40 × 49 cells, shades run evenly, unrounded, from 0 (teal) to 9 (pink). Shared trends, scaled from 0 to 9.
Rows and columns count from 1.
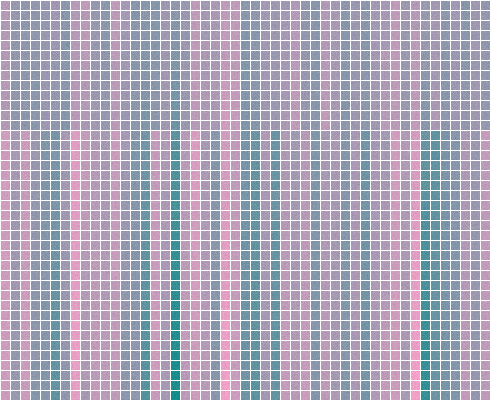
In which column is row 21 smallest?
18
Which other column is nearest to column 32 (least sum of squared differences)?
35
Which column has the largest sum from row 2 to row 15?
23
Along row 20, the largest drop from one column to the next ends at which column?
43
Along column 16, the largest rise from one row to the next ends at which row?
14
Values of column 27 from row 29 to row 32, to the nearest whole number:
6 6 6 6
